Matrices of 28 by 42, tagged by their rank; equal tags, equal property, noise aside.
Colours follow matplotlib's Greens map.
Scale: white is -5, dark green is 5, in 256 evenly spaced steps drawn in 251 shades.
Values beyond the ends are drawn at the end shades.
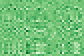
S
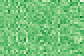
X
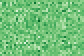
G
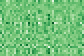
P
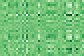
S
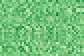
G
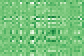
S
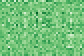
P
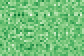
G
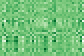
S
